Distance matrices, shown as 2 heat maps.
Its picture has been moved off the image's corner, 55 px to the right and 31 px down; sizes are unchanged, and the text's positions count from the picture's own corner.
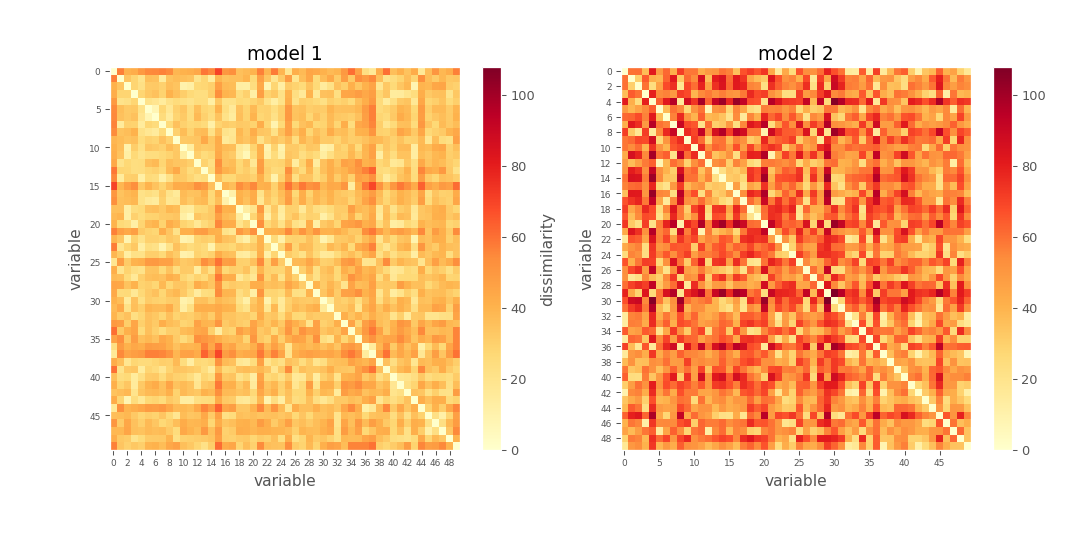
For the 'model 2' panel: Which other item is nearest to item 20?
8
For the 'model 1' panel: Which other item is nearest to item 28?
33
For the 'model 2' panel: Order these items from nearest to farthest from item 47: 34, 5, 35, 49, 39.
5, 34, 49, 39, 35
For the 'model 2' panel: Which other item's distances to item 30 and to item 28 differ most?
9
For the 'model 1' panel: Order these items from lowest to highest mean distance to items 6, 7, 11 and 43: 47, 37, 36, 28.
28, 47, 36, 37
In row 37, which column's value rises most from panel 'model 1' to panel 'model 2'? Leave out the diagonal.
36
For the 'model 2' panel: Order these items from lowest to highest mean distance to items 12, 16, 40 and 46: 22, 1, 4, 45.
1, 22, 45, 4
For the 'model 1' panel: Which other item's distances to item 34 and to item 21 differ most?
15
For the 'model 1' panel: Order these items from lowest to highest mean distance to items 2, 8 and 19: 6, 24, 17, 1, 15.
24, 6, 17, 1, 15
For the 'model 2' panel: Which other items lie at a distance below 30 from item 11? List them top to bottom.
7, 16, 21
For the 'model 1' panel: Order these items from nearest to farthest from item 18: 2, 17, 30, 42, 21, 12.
2, 30, 12, 42, 17, 21
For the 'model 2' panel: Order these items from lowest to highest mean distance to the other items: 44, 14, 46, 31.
44, 46, 31, 14
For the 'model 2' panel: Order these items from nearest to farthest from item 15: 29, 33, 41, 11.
11, 33, 41, 29
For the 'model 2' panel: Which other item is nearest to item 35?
0
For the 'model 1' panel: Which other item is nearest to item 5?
6
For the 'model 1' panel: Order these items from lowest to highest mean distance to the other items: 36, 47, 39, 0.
39, 47, 36, 0
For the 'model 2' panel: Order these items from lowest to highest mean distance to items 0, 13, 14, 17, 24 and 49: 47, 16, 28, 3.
16, 3, 47, 28
